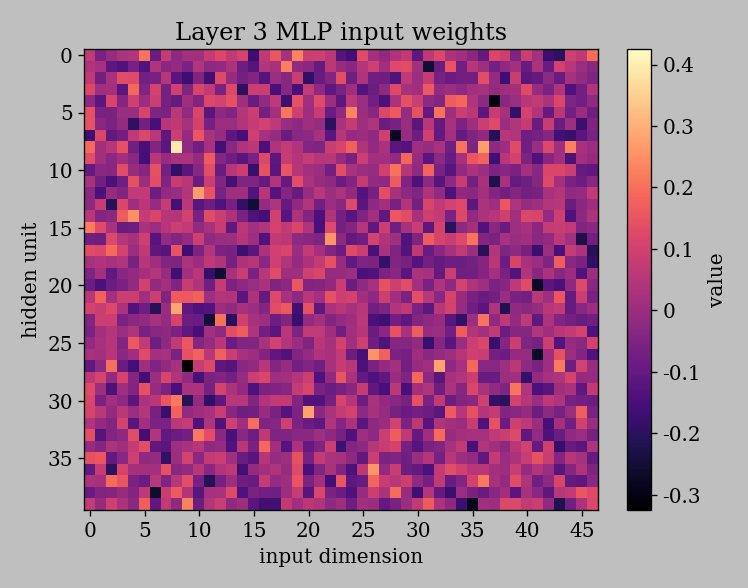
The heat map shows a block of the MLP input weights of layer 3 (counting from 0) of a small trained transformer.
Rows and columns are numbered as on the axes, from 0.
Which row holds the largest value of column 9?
39
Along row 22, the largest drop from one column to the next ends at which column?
9
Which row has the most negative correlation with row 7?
24
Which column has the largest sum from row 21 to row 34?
8
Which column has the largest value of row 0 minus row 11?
37
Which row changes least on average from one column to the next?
18
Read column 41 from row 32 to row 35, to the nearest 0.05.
0 0 -0.1 0.15
